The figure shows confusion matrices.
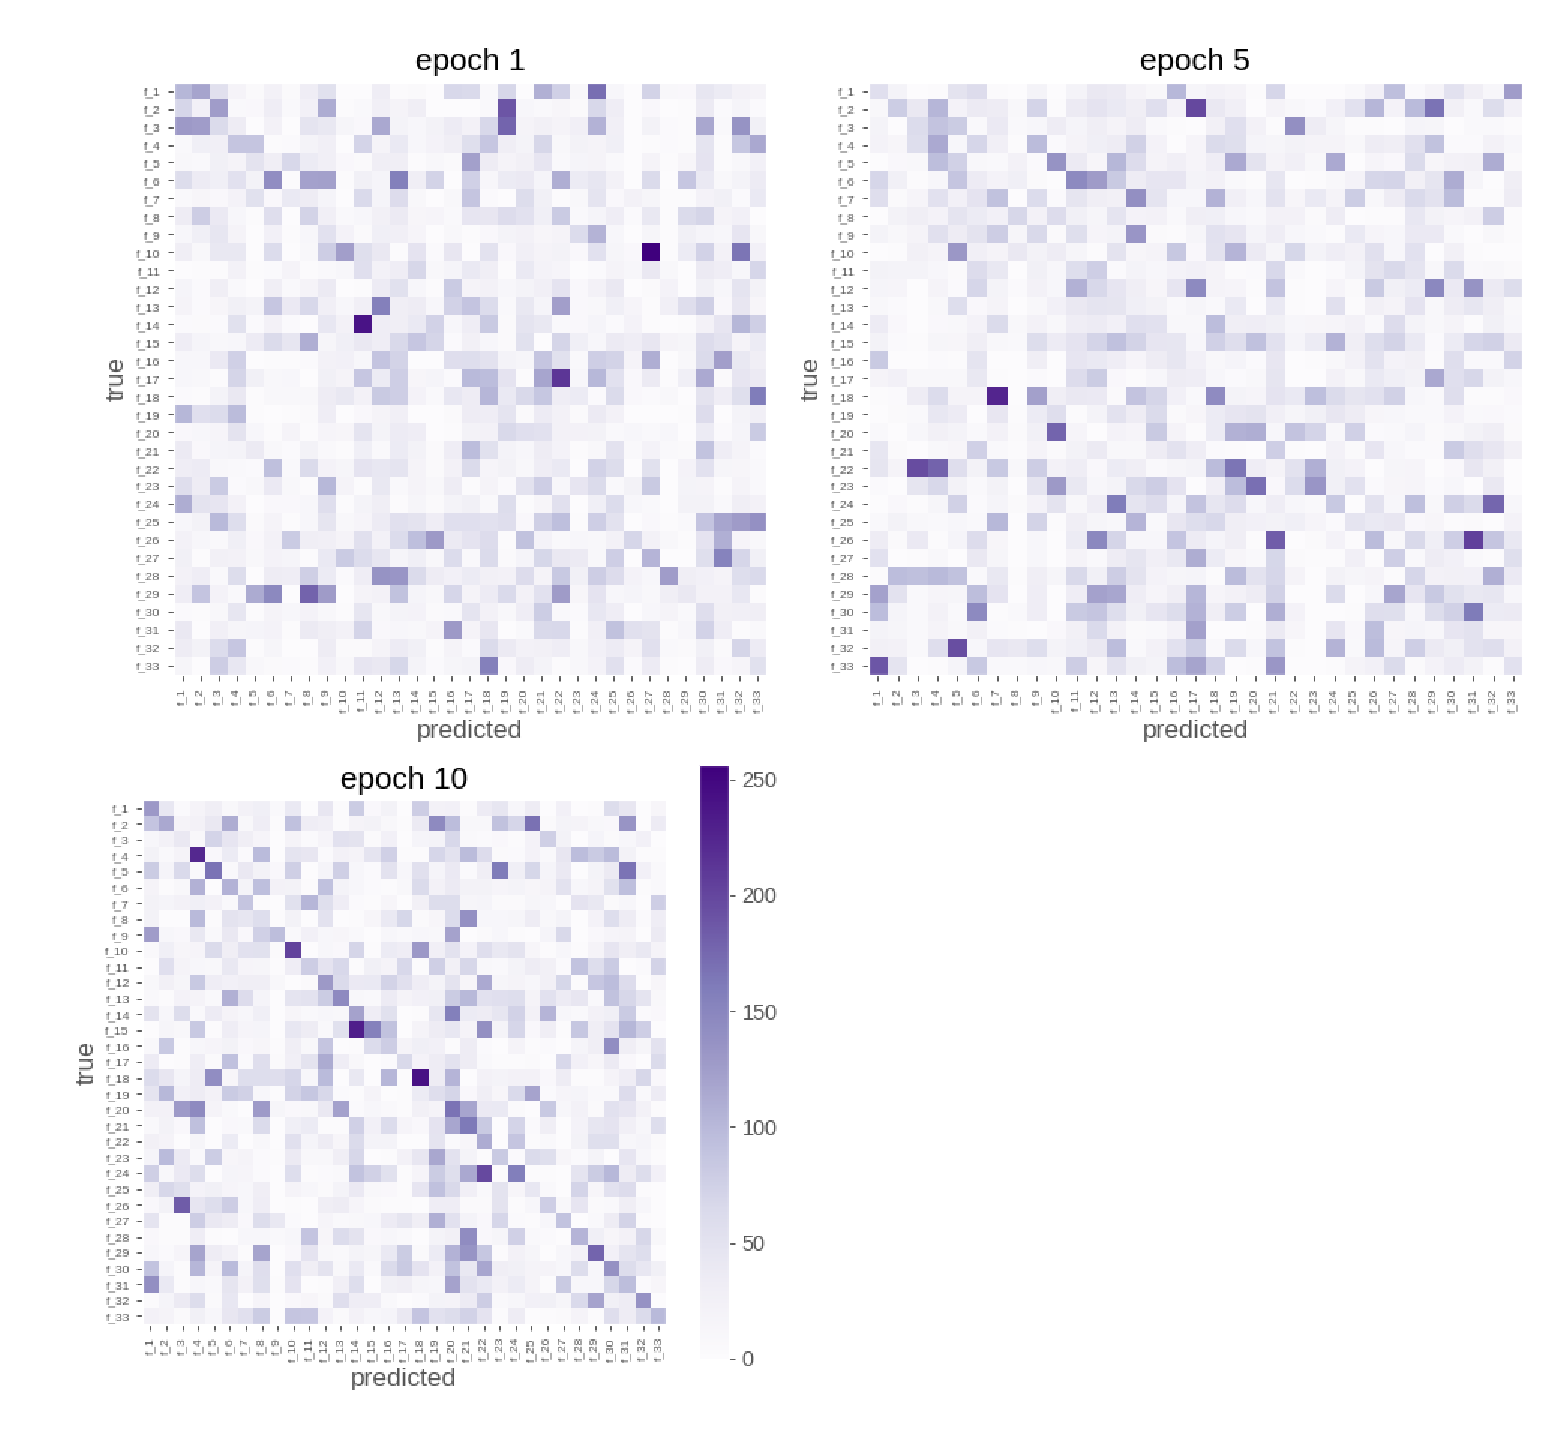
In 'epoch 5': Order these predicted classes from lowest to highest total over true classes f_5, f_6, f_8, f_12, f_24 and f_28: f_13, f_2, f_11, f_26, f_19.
f_2, f_26, f_19, f_11, f_13
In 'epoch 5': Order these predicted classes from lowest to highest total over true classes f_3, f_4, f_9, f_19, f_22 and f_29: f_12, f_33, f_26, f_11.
f_33, f_26, f_11, f_12
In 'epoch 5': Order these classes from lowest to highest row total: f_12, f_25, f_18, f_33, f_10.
f_25, f_10, f_33, f_12, f_18
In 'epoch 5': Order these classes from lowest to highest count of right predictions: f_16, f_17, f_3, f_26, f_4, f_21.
f_17, f_16, f_3, f_21, f_26, f_4
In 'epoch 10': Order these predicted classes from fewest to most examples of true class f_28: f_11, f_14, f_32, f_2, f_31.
f_2, f_31, f_14, f_32, f_11
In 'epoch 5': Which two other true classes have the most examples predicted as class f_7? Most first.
f_18, f_25
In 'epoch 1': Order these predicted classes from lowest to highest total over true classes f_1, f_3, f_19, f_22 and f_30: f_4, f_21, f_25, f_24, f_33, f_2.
f_33, f_25, f_4, f_21, f_2, f_24
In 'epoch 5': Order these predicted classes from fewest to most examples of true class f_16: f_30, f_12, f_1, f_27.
f_27, f_12, f_30, f_1
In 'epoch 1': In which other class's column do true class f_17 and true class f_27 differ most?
f_22
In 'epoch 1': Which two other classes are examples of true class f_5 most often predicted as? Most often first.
f_17, f_7
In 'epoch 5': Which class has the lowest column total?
f_8
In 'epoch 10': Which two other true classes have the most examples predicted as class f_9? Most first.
f_18, f_27
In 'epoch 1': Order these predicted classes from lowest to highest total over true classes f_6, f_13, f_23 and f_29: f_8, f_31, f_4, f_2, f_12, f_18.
f_31, f_4, f_18, f_2, f_12, f_8
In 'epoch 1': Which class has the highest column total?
f_30
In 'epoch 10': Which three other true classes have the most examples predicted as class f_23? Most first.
f_5, f_2, f_27
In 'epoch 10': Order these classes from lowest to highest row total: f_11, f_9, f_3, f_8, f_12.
f_3, f_9, f_8, f_11, f_12
